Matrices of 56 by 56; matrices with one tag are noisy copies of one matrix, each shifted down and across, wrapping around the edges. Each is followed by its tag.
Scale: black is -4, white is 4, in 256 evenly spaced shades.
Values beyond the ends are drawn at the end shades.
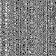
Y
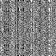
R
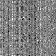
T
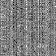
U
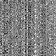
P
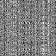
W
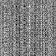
U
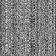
P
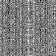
W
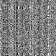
R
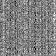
W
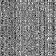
T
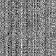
U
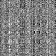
R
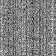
W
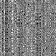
P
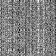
W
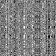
R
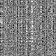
Y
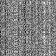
W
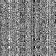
R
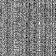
U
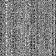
P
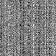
U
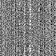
Y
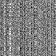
Y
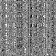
R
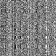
R
